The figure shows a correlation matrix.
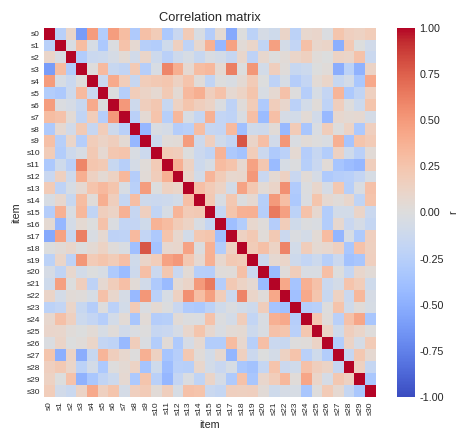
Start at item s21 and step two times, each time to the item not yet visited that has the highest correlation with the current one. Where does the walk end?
s22
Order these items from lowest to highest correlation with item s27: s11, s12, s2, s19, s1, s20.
s1, s11, s12, s19, s20, s2
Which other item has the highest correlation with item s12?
s19
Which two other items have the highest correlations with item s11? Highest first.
s3, s19
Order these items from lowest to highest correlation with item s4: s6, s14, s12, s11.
s14, s12, s11, s6
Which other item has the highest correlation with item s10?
s16
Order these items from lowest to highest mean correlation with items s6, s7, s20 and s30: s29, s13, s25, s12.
s29, s25, s12, s13
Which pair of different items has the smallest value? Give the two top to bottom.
s0, s3
